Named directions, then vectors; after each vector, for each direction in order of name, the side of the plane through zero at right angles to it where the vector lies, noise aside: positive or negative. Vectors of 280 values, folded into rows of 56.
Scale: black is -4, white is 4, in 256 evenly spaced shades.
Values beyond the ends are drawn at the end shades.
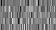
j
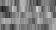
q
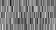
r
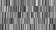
positive, negative, negative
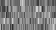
positive, positive, positive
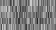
positive, negative, positive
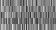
negative, negative, positive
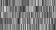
positive, negative, negative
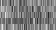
negative, negative, positive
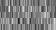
positive, positive, positive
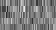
negative, positive, positive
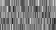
negative, negative, negative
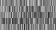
negative, negative, positive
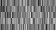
positive, positive, negative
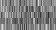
negative, negative, positive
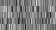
positive, negative, positive
